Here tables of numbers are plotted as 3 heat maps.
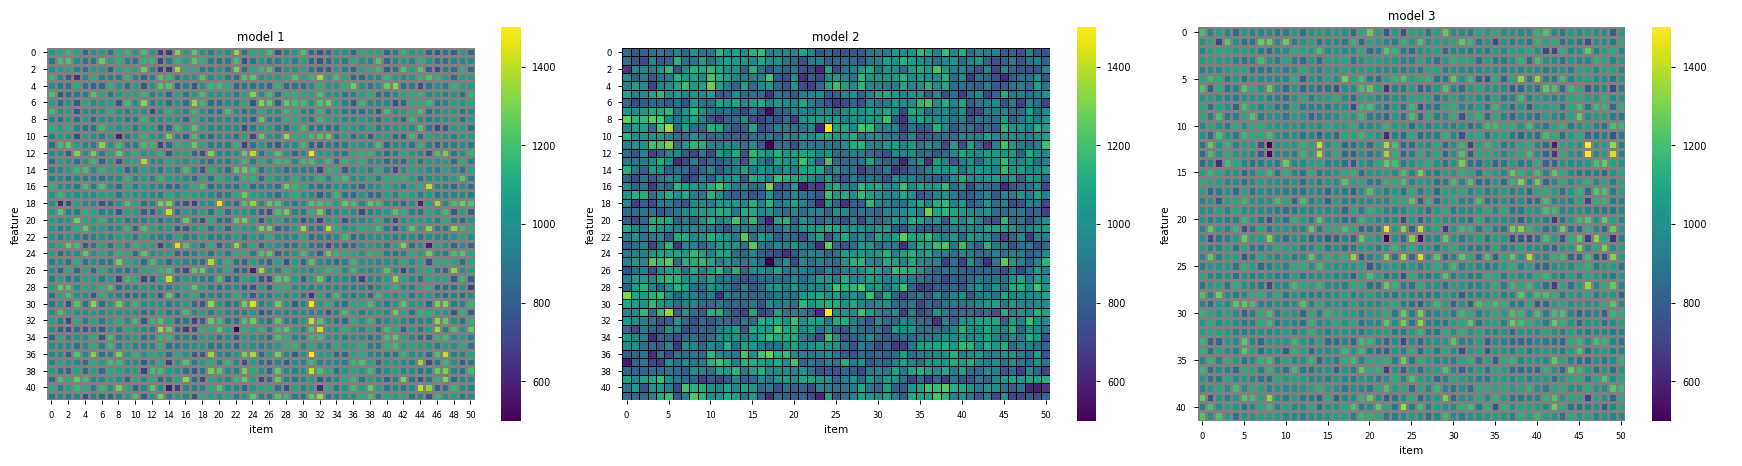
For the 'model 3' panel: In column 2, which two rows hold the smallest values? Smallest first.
14, 1
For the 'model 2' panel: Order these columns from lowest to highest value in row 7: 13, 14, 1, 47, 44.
14, 13, 47, 44, 1
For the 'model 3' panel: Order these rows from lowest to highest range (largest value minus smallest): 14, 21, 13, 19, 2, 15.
19, 15, 2, 14, 21, 13
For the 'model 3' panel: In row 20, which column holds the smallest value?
42
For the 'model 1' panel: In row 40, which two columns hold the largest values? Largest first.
44, 45
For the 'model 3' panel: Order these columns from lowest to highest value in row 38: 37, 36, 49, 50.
37, 36, 50, 49
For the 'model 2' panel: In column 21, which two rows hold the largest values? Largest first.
13, 30
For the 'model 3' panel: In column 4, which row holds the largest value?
29
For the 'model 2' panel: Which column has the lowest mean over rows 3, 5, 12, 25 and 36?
43
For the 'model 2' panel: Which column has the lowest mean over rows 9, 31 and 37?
23
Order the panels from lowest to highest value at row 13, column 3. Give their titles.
model 1, model 2, model 3
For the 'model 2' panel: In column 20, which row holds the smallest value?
8
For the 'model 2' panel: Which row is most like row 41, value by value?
2
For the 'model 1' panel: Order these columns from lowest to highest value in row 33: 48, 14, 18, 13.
18, 48, 14, 13
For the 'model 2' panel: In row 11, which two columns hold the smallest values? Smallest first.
17, 43
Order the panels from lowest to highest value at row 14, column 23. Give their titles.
model 2, model 3, model 1
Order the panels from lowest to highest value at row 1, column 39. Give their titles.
model 3, model 2, model 1
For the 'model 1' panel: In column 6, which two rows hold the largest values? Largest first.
11, 1
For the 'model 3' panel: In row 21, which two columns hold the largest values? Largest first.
22, 26
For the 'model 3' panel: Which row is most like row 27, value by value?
2
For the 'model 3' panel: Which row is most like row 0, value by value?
26
